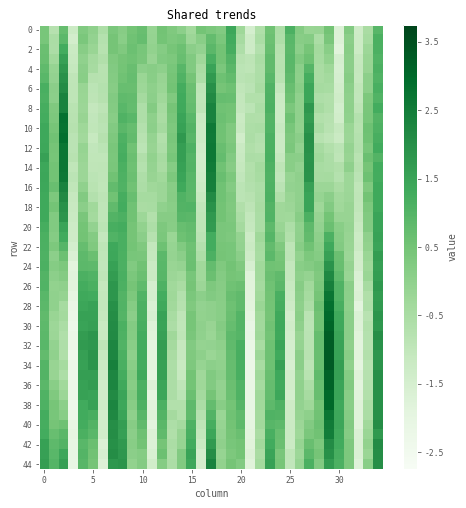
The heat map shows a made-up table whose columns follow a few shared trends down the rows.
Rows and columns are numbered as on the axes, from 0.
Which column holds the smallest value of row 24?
3
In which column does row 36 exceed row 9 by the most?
29
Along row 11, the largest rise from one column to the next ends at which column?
17
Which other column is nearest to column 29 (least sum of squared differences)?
7
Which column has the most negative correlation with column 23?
16
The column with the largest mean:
34
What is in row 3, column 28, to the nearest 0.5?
-0.5
